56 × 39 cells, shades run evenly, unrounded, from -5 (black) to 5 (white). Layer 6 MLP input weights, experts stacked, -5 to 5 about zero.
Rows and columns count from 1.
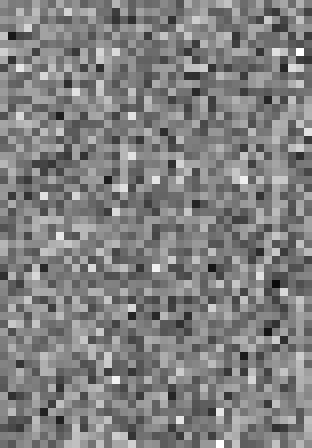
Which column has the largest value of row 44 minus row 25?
2
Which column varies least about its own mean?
18
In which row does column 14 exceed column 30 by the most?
38
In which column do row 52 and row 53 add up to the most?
28
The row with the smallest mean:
54
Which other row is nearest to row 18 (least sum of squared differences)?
22
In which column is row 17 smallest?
21
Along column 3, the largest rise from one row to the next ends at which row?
47
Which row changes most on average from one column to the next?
34
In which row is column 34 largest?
3
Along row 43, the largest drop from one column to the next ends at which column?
36
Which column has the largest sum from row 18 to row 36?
35
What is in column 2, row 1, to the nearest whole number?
0
